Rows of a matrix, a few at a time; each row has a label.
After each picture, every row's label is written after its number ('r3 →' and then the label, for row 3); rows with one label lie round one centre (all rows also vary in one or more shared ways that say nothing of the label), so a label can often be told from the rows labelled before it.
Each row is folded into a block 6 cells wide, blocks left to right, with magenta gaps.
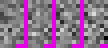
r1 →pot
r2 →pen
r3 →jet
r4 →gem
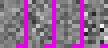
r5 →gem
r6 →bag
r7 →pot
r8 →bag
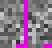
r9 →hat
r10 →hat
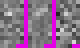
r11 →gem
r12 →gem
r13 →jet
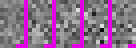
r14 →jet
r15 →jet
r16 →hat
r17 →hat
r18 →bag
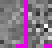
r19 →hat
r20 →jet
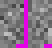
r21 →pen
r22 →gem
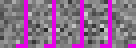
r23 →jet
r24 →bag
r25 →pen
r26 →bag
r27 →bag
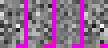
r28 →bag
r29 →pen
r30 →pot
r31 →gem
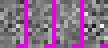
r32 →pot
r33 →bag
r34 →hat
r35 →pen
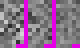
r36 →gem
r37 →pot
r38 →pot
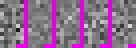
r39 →bag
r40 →pen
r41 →hat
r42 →hat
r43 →pen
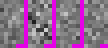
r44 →hat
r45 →bag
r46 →gem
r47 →bag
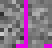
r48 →pot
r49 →gem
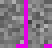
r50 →bag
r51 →pot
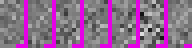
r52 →bag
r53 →hat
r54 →hat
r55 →pot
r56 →jet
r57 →pot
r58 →hat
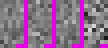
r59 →hat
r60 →pen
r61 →hat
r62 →pot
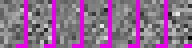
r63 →hat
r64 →hat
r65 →hat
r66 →jet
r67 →gem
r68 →jet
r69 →gem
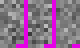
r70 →bag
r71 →bag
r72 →jet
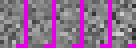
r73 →hat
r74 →jet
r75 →pen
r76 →hat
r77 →pen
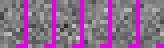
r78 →pen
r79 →bag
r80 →pen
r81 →hat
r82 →gem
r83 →gem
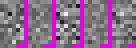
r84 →jet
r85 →jet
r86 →gem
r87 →bag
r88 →gem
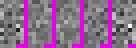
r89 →bag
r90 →hat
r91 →hat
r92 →gem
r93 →hat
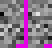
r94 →pot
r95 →gem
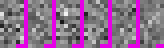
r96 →bag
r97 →bag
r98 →gem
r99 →pot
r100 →jet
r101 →hat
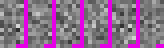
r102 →bag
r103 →gem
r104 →bag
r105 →hat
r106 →jet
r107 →pot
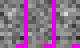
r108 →gem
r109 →pot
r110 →gem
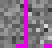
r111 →gem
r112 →jet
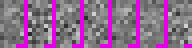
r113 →gem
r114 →bag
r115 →gem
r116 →bag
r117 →gem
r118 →pen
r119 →hat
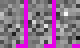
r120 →hat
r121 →pot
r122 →gem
